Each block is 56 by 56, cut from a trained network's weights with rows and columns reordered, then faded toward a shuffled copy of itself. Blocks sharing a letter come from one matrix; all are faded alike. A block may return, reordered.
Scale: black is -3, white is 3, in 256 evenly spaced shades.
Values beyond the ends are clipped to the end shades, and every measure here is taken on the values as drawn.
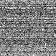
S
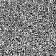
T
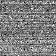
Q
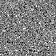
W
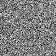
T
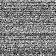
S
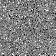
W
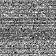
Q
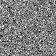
W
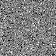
W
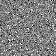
W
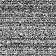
S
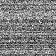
S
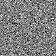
W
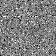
W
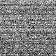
Q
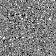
W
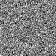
T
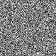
T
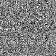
T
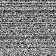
Q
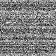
S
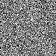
T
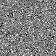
W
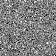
W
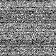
Q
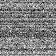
S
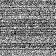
S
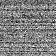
S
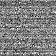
Q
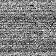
Q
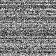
S
